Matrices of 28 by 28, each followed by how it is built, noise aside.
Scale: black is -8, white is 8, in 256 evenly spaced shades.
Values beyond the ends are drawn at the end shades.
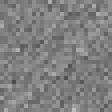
Hankel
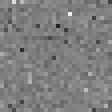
sparse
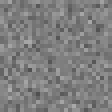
noise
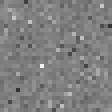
sparse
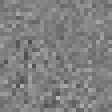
lower triangular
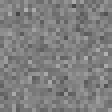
noise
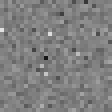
sparse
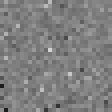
sparse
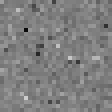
sparse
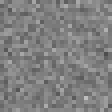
noise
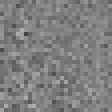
lower triangular
